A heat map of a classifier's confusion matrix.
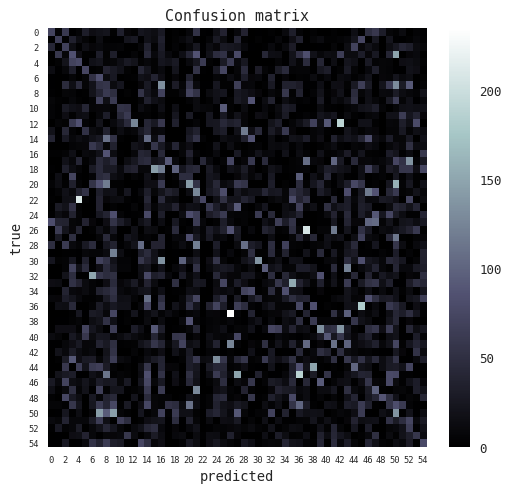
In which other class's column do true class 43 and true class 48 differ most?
24
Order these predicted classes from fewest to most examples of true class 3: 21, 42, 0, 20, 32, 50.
0, 32, 20, 42, 21, 50
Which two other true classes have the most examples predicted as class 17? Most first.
49, 21
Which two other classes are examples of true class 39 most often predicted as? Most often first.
42, 15
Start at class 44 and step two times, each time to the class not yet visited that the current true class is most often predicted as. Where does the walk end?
20
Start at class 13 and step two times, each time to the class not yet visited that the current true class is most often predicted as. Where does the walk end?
21
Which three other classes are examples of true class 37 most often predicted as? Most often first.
26, 43, 9
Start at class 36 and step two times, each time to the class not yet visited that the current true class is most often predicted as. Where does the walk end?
27
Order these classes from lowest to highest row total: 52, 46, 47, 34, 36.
52, 34, 47, 46, 36
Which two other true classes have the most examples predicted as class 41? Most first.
26, 17
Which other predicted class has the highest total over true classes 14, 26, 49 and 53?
37
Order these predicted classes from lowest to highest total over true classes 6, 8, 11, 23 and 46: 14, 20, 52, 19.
19, 52, 14, 20
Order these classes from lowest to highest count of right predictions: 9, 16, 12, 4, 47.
16, 9, 4, 47, 12
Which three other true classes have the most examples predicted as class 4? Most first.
22, 12, 44
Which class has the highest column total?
50
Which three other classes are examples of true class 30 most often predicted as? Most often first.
16, 19, 45
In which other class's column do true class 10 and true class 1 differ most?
25
